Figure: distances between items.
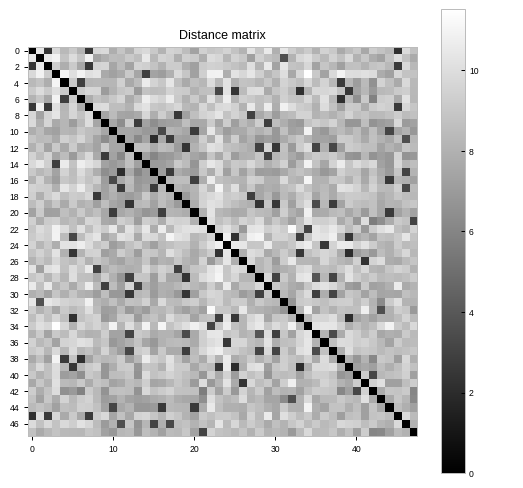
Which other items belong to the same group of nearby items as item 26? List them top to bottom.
41
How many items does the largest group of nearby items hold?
6
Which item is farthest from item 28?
23
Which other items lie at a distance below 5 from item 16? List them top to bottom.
10, 20, 44
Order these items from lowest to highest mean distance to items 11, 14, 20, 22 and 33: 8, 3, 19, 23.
3, 23, 19, 8
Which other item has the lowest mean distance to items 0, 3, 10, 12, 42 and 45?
2
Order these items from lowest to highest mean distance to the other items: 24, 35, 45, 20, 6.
20, 35, 45, 6, 24
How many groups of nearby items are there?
16
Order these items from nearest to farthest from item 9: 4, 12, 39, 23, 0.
39, 23, 4, 12, 0
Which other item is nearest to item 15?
11
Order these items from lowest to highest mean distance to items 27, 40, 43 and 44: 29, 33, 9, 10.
10, 9, 29, 33
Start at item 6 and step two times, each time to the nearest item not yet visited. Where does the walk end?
4
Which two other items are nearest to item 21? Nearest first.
47, 42
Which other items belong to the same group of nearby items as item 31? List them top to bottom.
1
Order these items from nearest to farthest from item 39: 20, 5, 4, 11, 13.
5, 13, 20, 4, 11
